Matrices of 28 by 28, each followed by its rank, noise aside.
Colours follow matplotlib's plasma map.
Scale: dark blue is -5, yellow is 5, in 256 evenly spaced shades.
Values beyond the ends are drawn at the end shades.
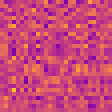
four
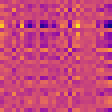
two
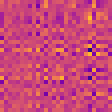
three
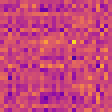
four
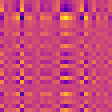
one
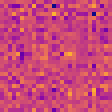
four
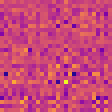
four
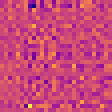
four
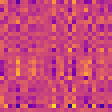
two
